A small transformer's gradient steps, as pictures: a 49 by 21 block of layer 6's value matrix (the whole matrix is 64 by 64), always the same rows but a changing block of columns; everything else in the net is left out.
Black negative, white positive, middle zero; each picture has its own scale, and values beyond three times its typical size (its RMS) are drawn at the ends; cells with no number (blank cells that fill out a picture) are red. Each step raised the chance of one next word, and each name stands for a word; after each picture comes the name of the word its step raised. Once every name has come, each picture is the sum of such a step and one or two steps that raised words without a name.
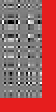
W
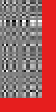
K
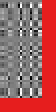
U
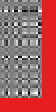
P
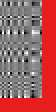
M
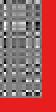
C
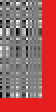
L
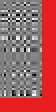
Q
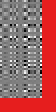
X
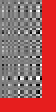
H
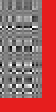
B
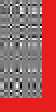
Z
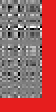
B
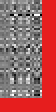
Q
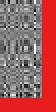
B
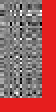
P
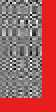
K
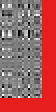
U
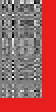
K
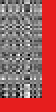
H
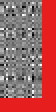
H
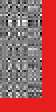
K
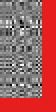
B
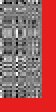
M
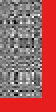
W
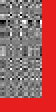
K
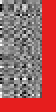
H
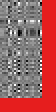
M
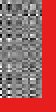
H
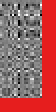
U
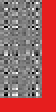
L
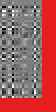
P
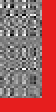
U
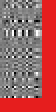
U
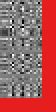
L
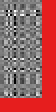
P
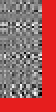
P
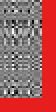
P
